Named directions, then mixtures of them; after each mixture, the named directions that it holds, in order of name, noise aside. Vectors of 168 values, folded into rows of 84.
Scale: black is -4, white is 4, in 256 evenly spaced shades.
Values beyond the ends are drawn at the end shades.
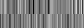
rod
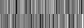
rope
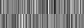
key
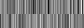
key, rod, rope.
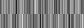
key, rope.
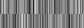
key, rod, rope.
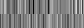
rod.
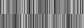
key, rod, rope.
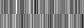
key, rod, rope.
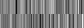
rope.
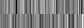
rope.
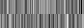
key, rod, rope.
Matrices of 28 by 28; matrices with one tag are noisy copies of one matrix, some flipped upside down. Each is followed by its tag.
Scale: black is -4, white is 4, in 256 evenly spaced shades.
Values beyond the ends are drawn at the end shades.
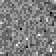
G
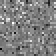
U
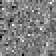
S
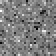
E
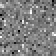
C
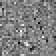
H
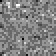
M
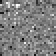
M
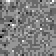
S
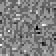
E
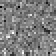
U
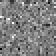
U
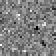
E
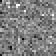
M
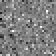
S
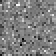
M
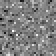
S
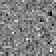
G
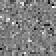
U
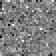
S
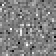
H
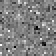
E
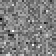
S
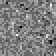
G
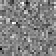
U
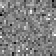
C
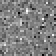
H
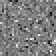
G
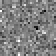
E
